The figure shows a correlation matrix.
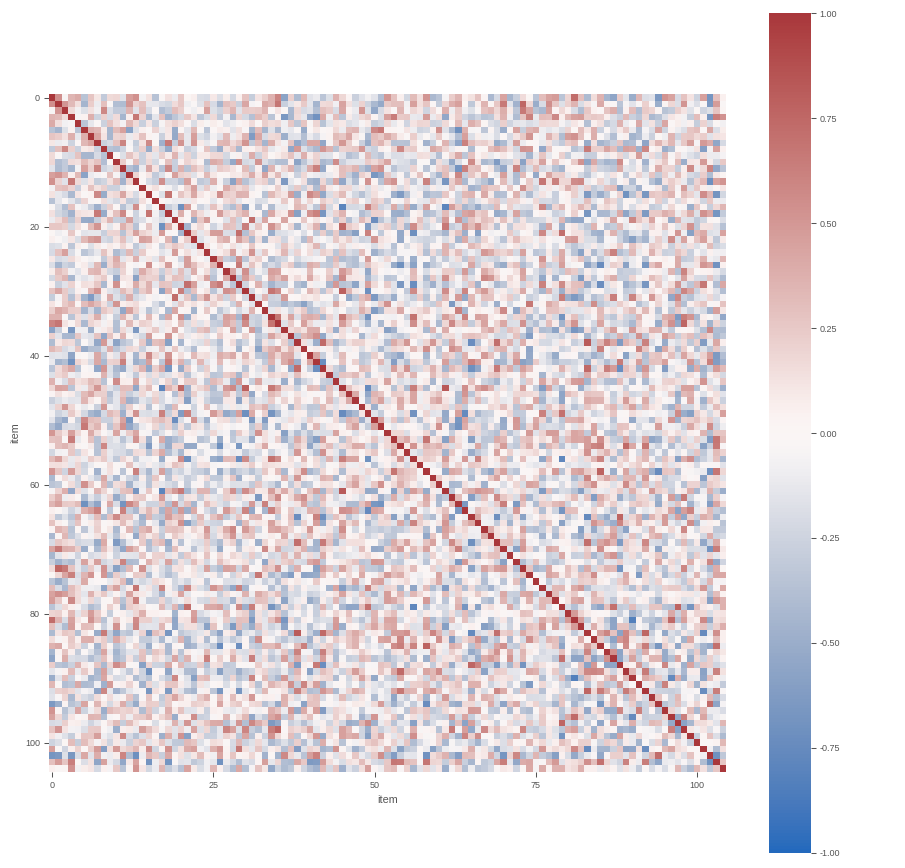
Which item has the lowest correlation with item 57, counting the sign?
50
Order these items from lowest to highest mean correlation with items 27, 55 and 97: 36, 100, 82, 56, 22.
56, 82, 36, 22, 100
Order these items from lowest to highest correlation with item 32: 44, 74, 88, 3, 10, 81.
81, 88, 3, 44, 10, 74
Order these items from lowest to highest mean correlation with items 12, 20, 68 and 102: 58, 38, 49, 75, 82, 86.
58, 82, 49, 38, 75, 86
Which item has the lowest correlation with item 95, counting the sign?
42
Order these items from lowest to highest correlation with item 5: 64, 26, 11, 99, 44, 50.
26, 44, 99, 64, 11, 50
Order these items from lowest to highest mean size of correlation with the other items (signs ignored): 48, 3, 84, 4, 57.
57, 4, 48, 84, 3
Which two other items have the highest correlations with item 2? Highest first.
73, 8
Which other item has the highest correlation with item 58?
85
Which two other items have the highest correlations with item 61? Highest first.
45, 20
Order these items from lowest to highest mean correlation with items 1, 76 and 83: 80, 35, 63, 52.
52, 80, 35, 63
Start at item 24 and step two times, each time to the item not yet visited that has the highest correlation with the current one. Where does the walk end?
79
